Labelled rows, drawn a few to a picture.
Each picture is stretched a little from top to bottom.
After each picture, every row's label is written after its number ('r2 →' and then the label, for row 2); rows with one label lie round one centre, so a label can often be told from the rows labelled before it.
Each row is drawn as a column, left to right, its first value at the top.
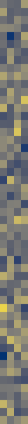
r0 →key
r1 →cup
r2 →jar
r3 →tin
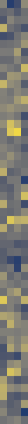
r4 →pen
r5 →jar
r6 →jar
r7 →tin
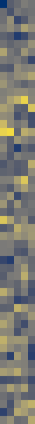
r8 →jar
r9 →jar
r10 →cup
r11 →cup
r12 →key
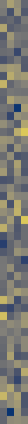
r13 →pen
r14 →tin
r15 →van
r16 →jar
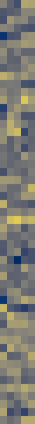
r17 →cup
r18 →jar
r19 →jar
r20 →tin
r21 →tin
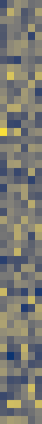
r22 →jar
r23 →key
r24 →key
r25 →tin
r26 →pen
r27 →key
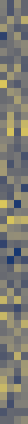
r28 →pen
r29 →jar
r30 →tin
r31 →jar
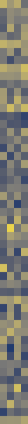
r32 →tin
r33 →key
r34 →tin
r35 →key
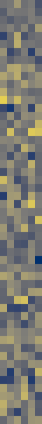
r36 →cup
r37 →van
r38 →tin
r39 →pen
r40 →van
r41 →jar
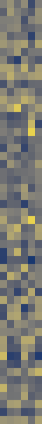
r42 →tin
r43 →key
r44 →key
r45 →tin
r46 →jar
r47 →key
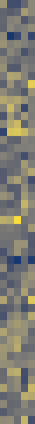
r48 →tin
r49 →jar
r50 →jar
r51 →van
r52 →pen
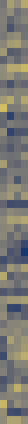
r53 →key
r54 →tin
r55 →tin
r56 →tin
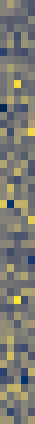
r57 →van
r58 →tin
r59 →pen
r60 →van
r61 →jar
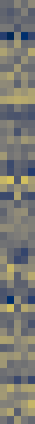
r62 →cup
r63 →cup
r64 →tin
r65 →cup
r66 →cup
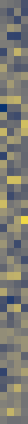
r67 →van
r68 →cup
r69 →cup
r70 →jar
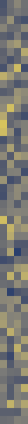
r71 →jar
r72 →key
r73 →tin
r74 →cup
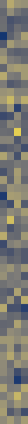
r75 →cup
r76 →tin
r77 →van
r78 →tin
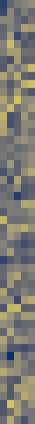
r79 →jar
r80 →key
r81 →cup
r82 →pen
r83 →pen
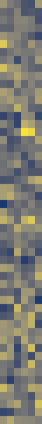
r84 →tin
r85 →tin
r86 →key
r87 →jar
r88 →jar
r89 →cup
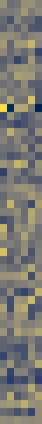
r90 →key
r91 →van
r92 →key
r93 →key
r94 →tin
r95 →van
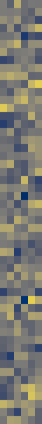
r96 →key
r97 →key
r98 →tin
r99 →cup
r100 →pen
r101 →pen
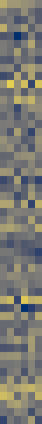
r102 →pen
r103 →pen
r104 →cup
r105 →pen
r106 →tin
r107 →pen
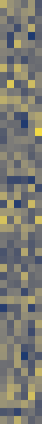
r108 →tin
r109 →pen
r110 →tin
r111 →key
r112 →pen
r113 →jar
